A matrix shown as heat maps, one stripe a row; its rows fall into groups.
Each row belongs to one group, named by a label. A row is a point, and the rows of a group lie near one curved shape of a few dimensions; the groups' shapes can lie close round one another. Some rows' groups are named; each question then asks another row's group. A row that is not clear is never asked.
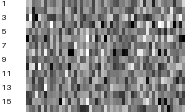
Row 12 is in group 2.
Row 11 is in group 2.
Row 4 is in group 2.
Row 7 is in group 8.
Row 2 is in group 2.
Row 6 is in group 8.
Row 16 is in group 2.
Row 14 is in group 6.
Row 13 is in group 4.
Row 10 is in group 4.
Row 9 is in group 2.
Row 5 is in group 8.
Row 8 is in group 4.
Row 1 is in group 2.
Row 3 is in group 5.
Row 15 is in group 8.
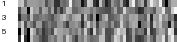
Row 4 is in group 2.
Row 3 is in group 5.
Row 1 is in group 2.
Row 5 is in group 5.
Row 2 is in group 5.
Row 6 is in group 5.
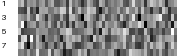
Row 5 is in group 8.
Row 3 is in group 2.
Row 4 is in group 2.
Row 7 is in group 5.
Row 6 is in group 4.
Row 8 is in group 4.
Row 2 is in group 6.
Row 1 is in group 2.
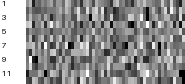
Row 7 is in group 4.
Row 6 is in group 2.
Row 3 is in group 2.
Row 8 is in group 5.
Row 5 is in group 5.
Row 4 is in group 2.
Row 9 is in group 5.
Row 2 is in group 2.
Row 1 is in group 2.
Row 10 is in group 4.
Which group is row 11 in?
8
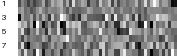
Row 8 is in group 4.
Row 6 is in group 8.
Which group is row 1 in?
8
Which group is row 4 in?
4
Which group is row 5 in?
4
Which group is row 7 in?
5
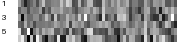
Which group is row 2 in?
2
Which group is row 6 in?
4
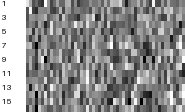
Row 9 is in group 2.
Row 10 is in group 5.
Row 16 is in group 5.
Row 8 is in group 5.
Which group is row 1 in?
4
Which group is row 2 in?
5
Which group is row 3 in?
4
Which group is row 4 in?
8
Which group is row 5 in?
2
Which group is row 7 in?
5
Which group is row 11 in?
8
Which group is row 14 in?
5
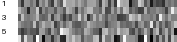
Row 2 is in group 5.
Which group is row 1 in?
8
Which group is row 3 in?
4
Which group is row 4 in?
2
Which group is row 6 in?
4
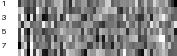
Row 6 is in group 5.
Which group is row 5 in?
5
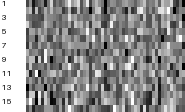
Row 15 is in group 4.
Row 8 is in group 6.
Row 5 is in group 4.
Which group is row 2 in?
2
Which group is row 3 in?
8
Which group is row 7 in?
5
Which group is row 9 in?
4
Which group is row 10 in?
5
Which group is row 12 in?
5
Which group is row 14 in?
4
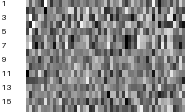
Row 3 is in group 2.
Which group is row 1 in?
4
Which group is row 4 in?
8
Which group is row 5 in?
5
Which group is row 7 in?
4
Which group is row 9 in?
2
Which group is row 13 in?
2
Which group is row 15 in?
6
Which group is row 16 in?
2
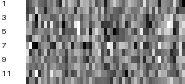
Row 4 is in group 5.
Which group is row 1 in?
8
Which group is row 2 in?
6
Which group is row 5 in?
2
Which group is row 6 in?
5
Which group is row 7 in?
5
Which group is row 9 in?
2
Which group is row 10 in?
5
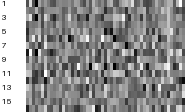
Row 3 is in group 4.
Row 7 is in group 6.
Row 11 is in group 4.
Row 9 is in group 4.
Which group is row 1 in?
5
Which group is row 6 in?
4
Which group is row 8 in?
5
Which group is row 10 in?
2
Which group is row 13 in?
2
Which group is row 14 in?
2
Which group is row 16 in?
4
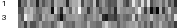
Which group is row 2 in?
8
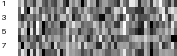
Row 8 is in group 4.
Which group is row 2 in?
5
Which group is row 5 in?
4
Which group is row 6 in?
8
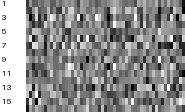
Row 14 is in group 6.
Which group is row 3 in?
6
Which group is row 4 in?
6
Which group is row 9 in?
2
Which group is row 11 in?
8
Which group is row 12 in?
2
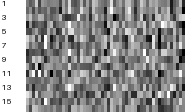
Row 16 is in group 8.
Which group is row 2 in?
5
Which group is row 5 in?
8
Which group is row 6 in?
4
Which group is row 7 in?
4
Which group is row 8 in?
8
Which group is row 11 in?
4
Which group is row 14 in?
2
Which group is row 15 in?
4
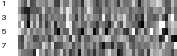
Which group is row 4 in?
5
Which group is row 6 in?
8
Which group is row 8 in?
6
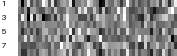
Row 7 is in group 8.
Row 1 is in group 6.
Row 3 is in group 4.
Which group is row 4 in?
8
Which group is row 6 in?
8
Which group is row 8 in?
6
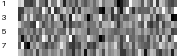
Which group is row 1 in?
4
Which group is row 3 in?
8
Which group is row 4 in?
4
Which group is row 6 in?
6
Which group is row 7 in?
4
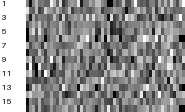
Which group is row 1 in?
6
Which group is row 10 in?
5
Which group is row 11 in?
4
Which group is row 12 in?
2
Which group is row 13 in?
8
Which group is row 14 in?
2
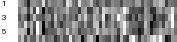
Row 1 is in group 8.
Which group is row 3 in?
5
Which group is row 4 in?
4
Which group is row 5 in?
4
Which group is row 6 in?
2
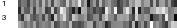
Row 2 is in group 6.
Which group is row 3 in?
8
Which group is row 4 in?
2
